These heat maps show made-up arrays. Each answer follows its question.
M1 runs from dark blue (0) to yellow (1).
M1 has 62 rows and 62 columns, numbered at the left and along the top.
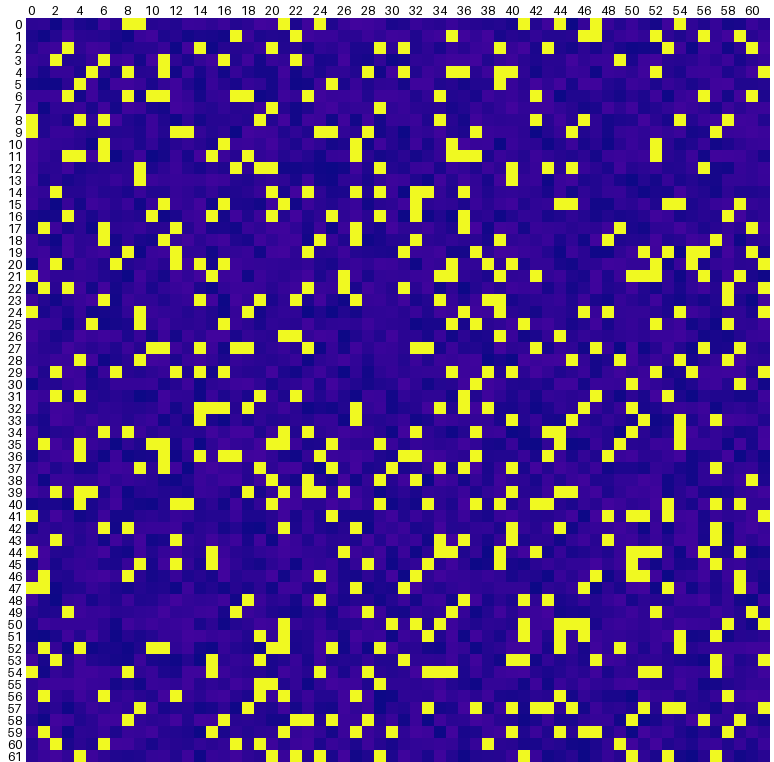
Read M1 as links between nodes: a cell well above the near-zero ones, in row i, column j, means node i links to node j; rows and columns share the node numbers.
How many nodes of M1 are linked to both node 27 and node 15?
3
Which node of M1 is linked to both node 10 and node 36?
node 16
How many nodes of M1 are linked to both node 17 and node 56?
4
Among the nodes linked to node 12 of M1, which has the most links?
node 40
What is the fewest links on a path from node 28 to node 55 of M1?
4
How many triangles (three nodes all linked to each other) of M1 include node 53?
6
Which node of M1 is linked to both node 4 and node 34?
node 8
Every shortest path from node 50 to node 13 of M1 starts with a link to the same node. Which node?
node 45
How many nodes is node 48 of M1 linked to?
5
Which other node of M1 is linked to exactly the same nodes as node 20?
node 29
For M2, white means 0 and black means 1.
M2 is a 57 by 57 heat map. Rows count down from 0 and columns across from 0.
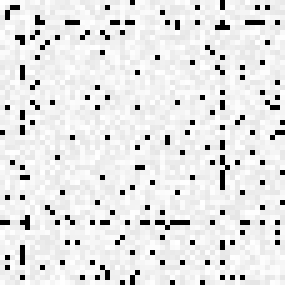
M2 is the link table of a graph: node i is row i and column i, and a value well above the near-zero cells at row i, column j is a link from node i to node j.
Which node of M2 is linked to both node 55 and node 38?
node 48
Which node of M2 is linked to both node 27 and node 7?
node 21
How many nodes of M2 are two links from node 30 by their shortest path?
4
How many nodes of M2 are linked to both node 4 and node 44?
6
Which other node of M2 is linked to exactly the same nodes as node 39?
node 51
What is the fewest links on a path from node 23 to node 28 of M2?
3
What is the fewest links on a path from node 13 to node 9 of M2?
3
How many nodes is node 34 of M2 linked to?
2
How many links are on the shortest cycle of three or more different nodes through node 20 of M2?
3
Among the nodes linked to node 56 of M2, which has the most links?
node 26
